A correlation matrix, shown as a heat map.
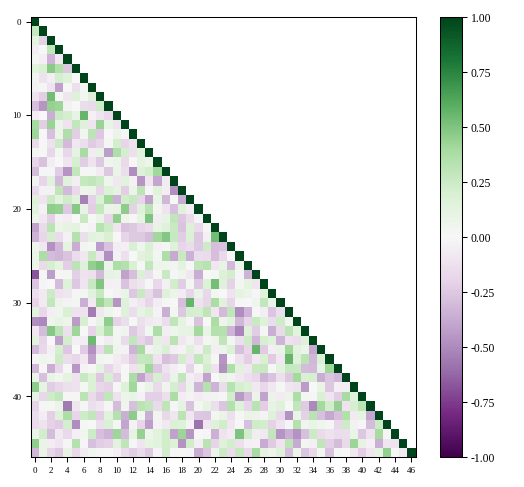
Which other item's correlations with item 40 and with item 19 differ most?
6
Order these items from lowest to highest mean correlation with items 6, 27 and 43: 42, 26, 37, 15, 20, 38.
20, 26, 15, 37, 38, 42
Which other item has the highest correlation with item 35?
27
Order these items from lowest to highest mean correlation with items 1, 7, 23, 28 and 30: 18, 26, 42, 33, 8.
18, 33, 42, 26, 8
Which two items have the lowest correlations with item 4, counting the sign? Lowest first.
41, 16
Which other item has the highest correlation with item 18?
44
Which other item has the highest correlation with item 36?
31
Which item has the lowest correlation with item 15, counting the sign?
17
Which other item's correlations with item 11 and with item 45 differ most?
8
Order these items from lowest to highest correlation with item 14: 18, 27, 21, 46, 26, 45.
46, 27, 18, 45, 26, 21
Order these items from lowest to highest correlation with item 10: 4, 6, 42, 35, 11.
11, 35, 4, 42, 6
